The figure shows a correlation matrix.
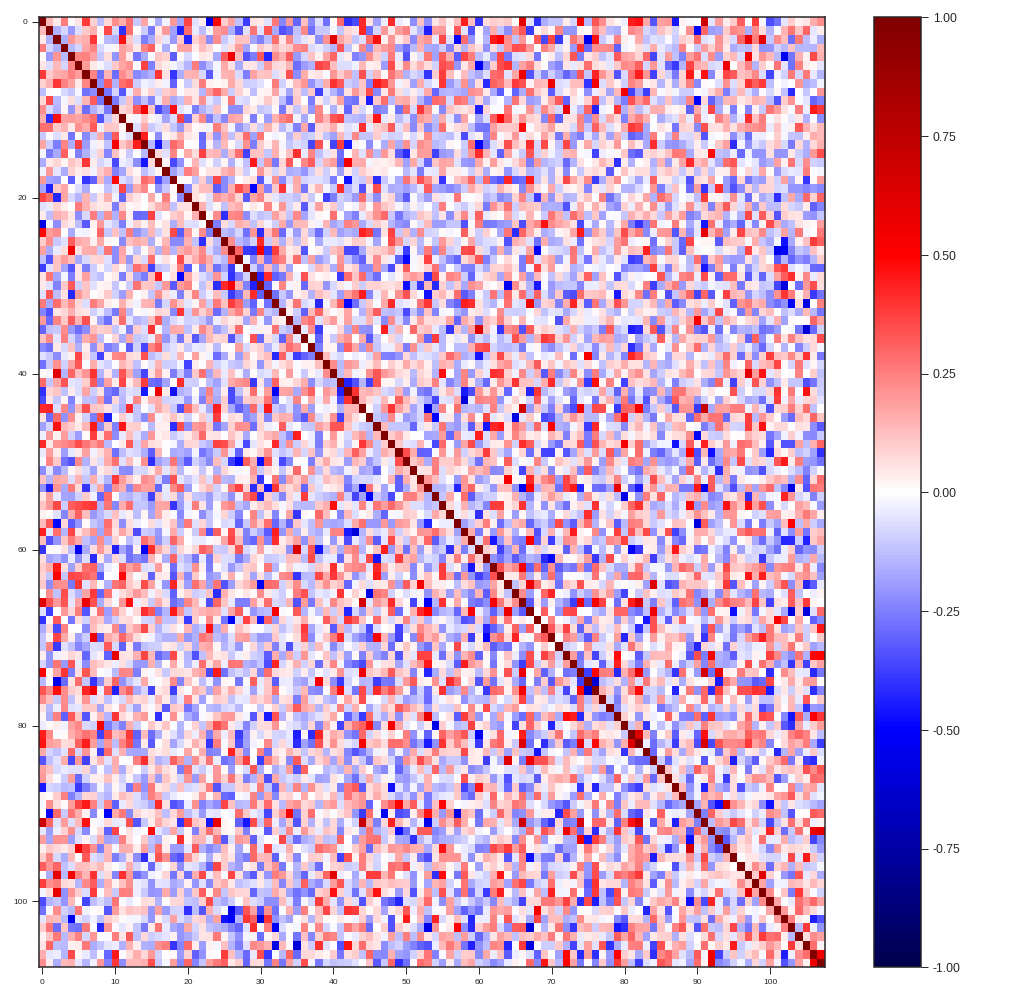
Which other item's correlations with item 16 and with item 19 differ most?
29
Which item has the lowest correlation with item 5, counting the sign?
60
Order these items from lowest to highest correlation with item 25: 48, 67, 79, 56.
67, 56, 79, 48
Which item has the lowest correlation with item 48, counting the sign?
87
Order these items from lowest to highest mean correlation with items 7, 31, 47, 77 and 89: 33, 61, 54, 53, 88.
53, 61, 33, 54, 88
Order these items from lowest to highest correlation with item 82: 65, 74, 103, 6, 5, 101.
65, 101, 103, 5, 6, 74
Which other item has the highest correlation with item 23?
69
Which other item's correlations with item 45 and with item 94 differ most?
89
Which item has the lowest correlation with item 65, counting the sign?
45
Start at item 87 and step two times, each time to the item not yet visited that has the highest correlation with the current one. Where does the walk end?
35
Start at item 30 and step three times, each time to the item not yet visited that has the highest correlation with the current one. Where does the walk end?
97
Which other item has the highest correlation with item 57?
103
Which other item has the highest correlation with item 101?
68
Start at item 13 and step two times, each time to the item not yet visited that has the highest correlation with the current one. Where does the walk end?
10
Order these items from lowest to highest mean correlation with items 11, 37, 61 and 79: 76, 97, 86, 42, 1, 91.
1, 76, 91, 42, 86, 97
